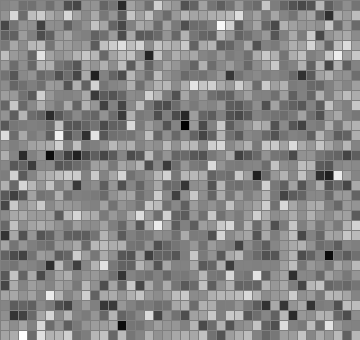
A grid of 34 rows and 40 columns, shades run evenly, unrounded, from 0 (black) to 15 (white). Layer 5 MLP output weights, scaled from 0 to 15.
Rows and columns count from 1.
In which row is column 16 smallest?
29
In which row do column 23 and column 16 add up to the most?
5
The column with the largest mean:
25
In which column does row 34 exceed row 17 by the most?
3
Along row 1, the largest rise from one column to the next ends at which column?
15
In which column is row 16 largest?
17
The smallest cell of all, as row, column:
13, 21
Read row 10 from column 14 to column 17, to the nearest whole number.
6 8 8 12
